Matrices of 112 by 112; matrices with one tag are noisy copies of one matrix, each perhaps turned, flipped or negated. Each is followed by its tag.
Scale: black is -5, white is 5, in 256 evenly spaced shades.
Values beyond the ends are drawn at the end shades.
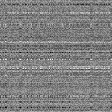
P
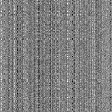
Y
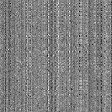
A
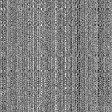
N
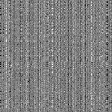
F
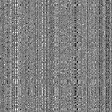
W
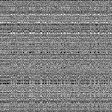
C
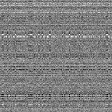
W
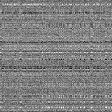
P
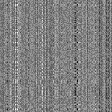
W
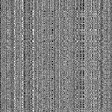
C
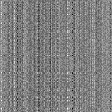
Y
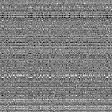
W
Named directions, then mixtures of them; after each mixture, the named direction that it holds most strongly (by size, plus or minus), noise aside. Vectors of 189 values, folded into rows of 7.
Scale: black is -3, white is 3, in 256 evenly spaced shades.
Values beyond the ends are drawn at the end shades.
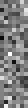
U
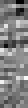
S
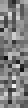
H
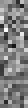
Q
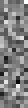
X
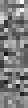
S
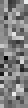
X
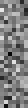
U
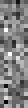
U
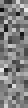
Q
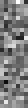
X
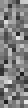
X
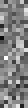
U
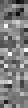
S
